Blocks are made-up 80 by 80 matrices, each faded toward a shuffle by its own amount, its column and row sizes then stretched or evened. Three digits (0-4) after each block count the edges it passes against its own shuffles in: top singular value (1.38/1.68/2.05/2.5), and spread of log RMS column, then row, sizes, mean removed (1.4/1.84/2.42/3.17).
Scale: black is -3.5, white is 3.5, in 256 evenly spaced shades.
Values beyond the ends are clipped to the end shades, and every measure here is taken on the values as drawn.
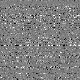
2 0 4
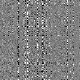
3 4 2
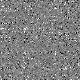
0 1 2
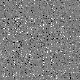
1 2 2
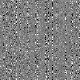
2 4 1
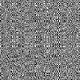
4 3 2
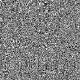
1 1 1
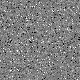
0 0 0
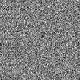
3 0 0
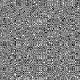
4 2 0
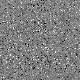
0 1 1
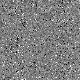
0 1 1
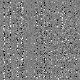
0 4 1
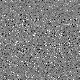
1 0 2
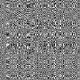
4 4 3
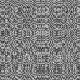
4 0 0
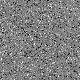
1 0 0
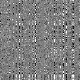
4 4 1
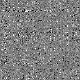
0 3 2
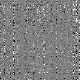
2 4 2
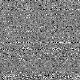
1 1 4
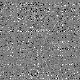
1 2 3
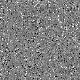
1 1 0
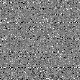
2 0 3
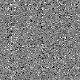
2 2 2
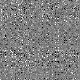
2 3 3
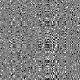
4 3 0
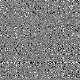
0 2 3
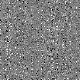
0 3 1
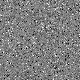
0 0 0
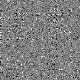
1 2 2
